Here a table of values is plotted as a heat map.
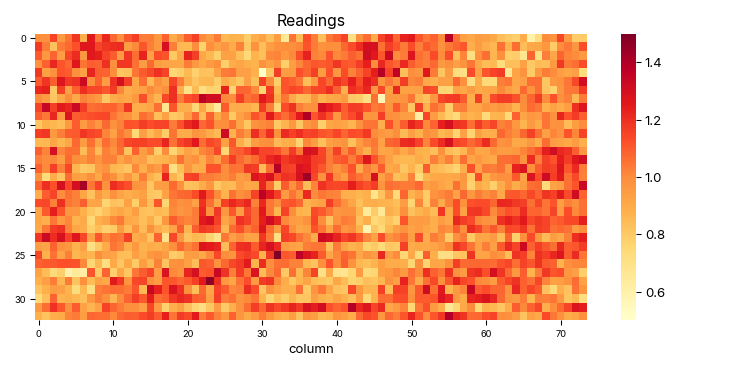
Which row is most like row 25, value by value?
15
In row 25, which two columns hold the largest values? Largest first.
32, 35
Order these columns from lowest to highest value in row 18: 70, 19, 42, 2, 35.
42, 35, 19, 2, 70
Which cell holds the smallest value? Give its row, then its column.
4, 30
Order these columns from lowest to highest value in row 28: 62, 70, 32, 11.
70, 32, 62, 11
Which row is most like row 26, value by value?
19
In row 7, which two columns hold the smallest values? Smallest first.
46, 44
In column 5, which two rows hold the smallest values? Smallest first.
27, 29
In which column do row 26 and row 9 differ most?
36
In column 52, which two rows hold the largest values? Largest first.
29, 4
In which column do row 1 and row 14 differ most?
17
